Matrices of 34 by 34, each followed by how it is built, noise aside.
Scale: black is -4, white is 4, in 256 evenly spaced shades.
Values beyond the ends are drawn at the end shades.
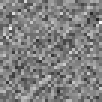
Hankel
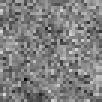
smooth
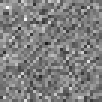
Hankel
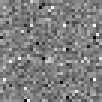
sparse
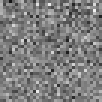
low rank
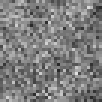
smooth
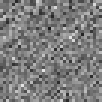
Hankel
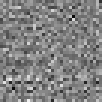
low rank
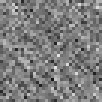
Toeplitz
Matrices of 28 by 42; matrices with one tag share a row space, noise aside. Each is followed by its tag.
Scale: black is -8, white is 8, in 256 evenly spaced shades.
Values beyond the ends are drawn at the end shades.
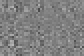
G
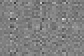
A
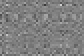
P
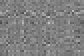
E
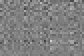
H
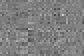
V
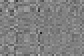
G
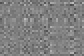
H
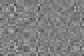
G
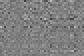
H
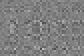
A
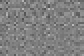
E
